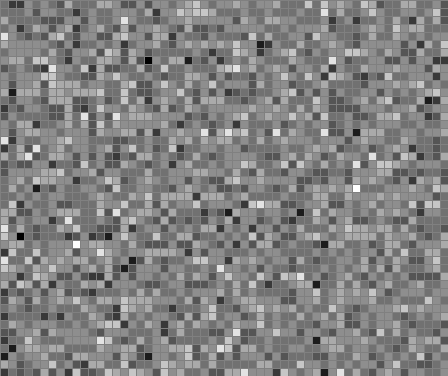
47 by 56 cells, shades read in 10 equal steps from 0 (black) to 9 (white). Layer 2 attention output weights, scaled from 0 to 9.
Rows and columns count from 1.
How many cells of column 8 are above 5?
14
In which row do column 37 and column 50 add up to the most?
15
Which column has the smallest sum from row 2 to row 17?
45
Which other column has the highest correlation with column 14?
5
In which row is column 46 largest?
1
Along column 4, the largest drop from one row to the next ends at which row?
21
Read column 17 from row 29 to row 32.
2 5 6 5
